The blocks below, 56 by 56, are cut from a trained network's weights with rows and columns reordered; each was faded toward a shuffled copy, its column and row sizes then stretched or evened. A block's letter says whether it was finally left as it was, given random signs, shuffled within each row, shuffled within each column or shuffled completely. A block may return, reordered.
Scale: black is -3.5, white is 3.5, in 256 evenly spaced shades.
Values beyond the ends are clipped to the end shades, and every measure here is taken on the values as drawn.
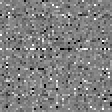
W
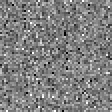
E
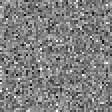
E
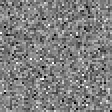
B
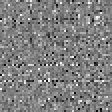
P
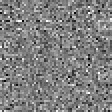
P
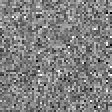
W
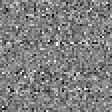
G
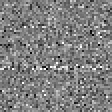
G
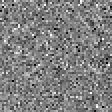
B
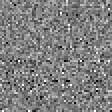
G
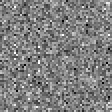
E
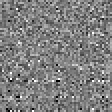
W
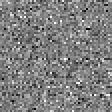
G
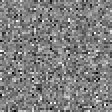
W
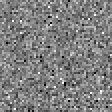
B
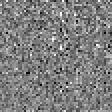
W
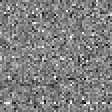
W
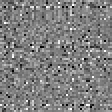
P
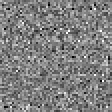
G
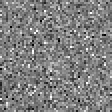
E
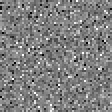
B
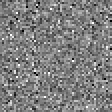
E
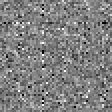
W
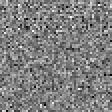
G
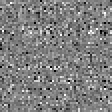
P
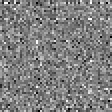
P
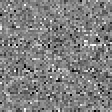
G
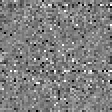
W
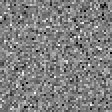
B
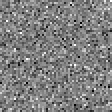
B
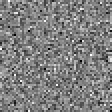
E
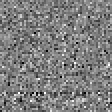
W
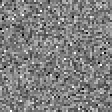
B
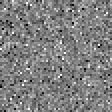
B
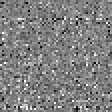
W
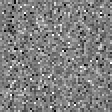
E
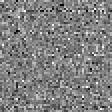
W
